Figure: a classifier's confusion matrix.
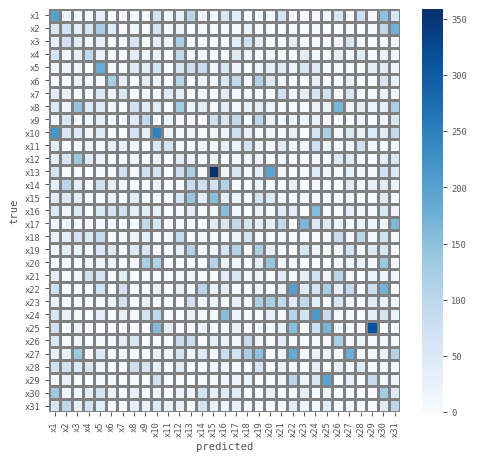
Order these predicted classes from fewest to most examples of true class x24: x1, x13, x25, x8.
x8, x13, x1, x25
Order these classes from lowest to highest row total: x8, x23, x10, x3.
x3, x23, x8, x10
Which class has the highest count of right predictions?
x10
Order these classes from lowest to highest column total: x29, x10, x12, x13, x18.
x18, x29, x13, x12, x10
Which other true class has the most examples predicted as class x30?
x22
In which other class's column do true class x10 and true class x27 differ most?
x1
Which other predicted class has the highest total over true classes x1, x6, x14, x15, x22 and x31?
x30
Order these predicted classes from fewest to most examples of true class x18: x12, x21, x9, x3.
x21, x9, x3, x12
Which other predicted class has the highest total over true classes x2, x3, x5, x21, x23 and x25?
x29
